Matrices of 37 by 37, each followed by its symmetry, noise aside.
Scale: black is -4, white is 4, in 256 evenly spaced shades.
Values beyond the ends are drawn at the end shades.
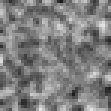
antisymmetric.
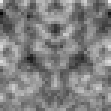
mirrored left to right.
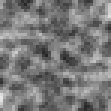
same after a half turn.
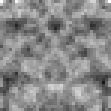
mirrored left to right.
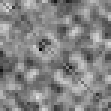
symmetric.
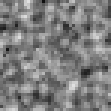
antisymmetric.
